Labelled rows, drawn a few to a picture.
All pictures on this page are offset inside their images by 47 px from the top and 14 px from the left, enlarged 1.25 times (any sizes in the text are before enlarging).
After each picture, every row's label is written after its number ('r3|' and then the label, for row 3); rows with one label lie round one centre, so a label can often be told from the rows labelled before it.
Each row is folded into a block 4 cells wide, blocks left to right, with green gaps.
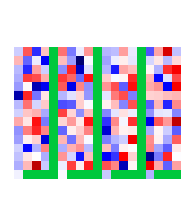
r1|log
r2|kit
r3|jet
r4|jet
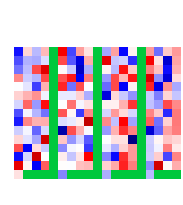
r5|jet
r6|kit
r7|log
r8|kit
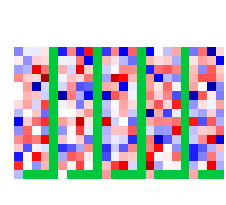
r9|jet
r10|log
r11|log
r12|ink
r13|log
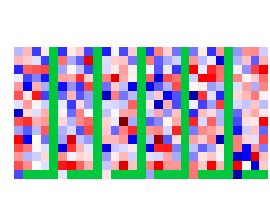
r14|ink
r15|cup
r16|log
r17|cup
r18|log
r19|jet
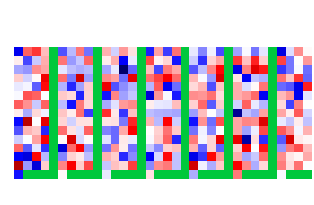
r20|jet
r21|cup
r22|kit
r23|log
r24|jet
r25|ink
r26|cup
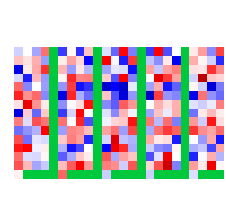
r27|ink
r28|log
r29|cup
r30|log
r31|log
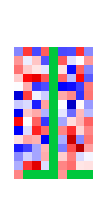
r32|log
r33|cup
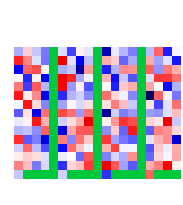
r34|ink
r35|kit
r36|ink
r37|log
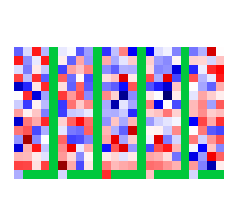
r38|cup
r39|ink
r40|cup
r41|cup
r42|jet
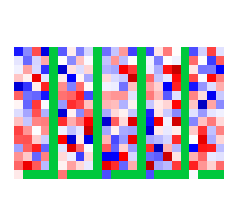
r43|cup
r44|ink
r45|jet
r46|jet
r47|cup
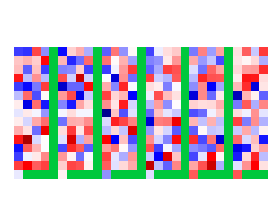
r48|cup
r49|cup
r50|ink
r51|jet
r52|log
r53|log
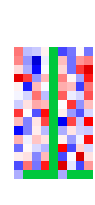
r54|kit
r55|jet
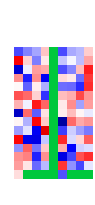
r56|ink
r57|jet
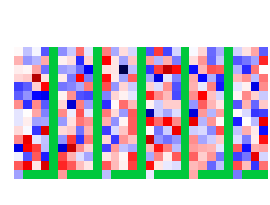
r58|cup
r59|cup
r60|kit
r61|ink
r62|ink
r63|jet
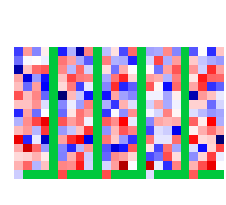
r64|ink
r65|log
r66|log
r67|jet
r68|log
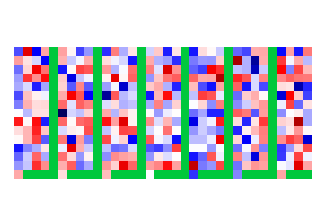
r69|log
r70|ink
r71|log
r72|log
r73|jet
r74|kit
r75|log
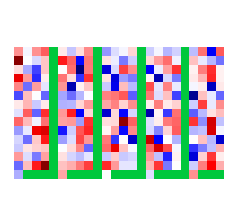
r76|kit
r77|kit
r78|ink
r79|ink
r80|log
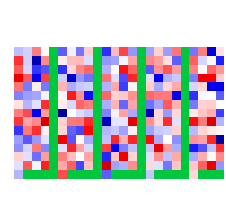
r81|kit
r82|ink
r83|jet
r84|ink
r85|log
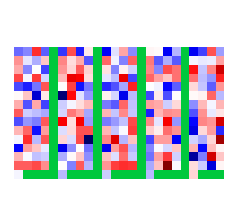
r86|cup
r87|log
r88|cup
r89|log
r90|jet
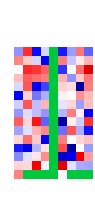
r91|log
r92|jet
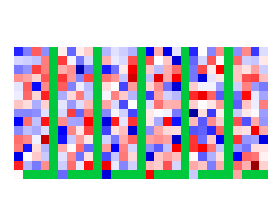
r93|jet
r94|kit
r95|jet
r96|log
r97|ink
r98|log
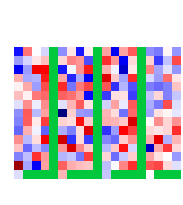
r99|jet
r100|ink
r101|kit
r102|cup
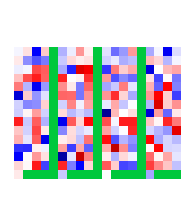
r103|log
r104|jet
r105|ink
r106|ink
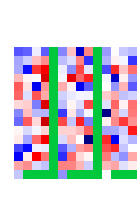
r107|jet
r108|log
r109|ink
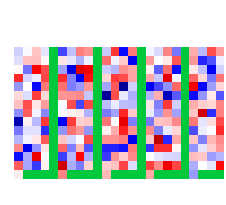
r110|jet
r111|jet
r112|log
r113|cup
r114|kit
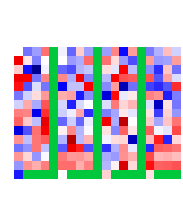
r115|kit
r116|cup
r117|log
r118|cup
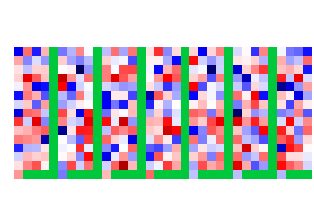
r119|log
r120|kit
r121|log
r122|log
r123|kit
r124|ink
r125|cup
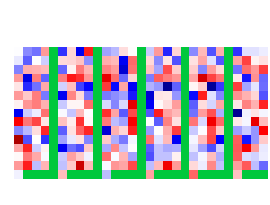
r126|ink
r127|log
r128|kit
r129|log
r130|log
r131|ink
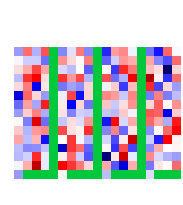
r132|log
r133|cup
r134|jet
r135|kit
